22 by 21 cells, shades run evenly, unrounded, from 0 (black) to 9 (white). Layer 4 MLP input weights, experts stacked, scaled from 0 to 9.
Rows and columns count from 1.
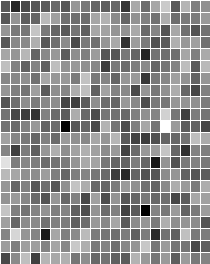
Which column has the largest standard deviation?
15
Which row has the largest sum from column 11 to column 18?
11
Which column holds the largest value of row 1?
17
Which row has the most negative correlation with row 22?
3
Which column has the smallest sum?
13
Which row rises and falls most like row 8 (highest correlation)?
21
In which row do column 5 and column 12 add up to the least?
20
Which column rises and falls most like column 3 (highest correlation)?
2
